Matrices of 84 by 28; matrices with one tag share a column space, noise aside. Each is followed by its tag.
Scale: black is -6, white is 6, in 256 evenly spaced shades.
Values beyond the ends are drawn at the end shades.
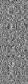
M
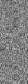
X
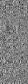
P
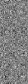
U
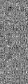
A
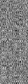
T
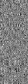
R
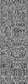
U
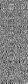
P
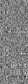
U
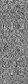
M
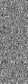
P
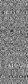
U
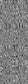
M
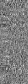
R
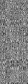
T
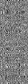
U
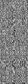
T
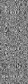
U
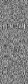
M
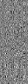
U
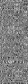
P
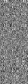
R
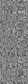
U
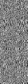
T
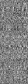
A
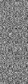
X
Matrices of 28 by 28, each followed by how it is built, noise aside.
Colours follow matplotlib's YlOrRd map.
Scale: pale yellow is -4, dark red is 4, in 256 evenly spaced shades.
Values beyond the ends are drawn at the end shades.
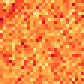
Hankel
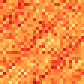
Hankel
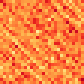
Toeplitz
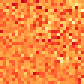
upper triangular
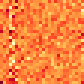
uneven columns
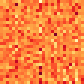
uneven columns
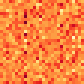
uneven columns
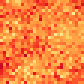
smooth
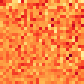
upper triangular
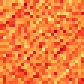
Hankel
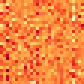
uneven columns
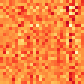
low rank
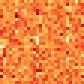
uneven columns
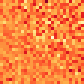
upper triangular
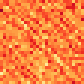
Toeplitz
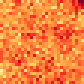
smooth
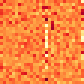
uneven columns
